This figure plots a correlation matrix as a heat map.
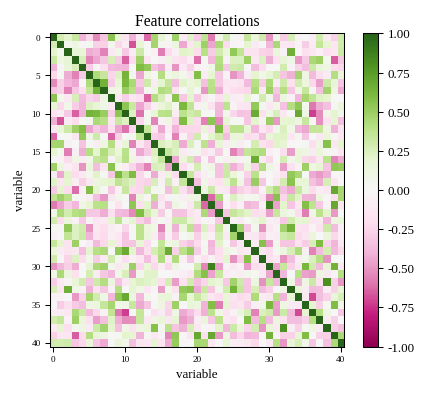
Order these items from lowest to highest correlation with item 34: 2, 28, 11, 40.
2, 11, 40, 28
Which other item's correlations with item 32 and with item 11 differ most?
38
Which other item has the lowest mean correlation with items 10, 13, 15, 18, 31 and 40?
36
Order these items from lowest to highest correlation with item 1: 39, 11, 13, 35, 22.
11, 22, 35, 39, 13
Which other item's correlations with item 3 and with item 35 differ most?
39
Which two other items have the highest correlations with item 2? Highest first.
33, 25
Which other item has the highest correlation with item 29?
27
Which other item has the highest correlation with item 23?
12
